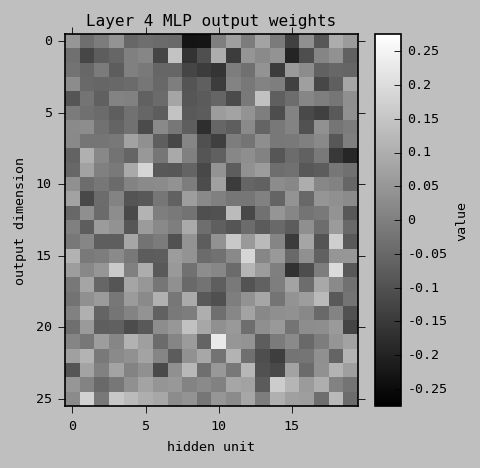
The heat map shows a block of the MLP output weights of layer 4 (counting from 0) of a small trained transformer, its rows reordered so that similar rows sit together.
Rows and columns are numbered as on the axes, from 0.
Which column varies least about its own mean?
2
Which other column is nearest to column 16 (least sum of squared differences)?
6
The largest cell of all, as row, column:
21, 10
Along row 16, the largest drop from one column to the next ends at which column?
19
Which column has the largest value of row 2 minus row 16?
15
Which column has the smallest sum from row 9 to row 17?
9
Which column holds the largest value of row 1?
7
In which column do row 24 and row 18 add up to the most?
17
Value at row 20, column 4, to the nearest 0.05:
-0.1
